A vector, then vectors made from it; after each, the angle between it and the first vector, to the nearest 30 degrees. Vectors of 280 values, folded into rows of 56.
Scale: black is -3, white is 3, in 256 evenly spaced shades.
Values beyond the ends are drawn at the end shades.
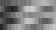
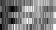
30 degrees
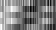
150 degrees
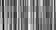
90 degrees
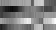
60 degrees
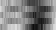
90 degrees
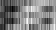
30 degrees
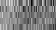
120 degrees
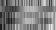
30 degrees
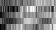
30 degrees
